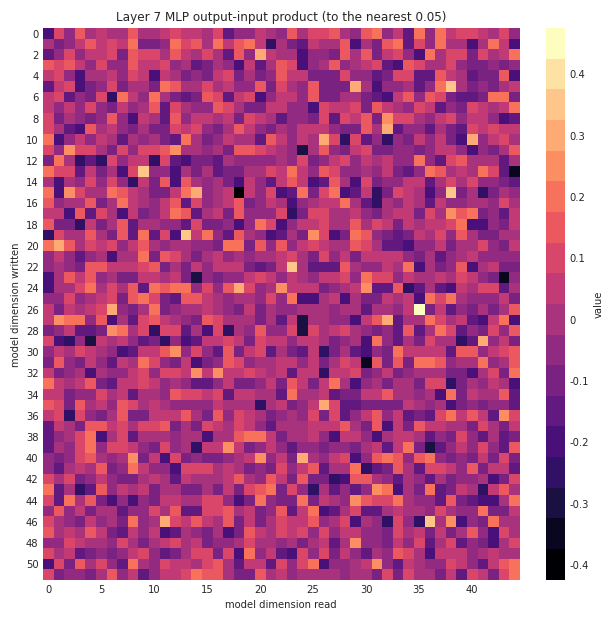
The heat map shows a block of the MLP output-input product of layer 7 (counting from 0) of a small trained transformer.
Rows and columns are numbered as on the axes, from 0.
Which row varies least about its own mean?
21
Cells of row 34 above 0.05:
9
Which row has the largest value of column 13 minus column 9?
24
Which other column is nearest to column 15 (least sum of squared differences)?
5
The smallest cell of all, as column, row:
18, 15
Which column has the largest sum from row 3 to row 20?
0
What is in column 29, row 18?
0.15
